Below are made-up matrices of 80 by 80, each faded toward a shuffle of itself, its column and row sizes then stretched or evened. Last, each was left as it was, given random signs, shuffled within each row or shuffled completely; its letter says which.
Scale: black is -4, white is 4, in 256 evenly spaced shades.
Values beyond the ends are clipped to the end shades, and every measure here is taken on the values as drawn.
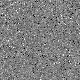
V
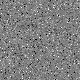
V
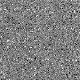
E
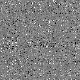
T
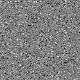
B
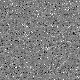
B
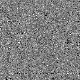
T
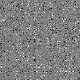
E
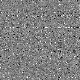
T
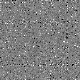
T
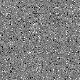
T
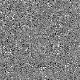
E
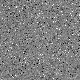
V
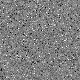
V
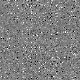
E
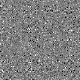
E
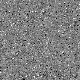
B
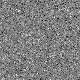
V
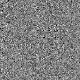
E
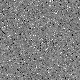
V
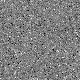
V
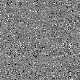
E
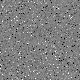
V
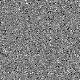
E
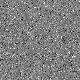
B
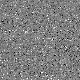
B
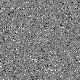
B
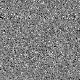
B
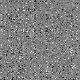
E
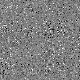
T
